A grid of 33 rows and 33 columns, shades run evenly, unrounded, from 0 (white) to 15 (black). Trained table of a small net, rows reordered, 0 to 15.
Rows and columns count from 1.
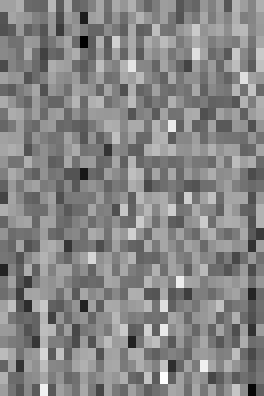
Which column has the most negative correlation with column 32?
6
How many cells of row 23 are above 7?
19
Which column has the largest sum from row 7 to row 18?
11
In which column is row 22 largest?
30
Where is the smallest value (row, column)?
32, 21
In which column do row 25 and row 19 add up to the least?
18
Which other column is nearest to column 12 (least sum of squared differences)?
5
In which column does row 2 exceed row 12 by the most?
1
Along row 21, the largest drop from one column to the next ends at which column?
33
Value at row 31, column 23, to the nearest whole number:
9
